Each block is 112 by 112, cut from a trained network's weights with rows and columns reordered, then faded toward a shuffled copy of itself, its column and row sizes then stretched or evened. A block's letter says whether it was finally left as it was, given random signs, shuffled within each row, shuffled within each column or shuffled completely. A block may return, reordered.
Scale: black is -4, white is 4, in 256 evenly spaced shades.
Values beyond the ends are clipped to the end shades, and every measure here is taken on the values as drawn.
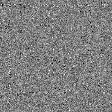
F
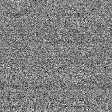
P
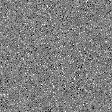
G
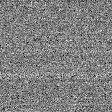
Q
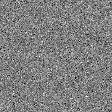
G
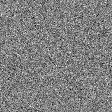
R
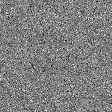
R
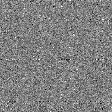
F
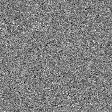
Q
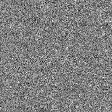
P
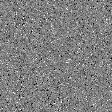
G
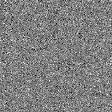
P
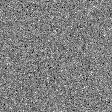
R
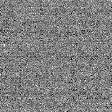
P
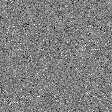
Q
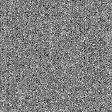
G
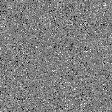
P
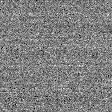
Q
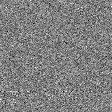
Q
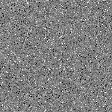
G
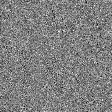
G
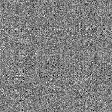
P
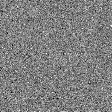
Q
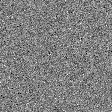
R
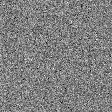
R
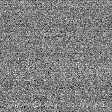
Q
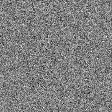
G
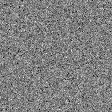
R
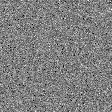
R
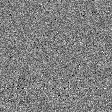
Q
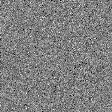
G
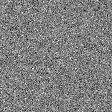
R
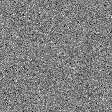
R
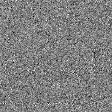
F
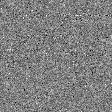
Q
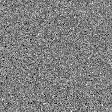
Q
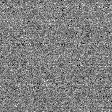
Q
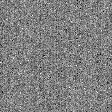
G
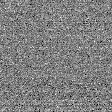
Q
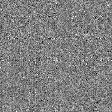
P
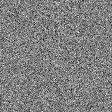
R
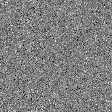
G
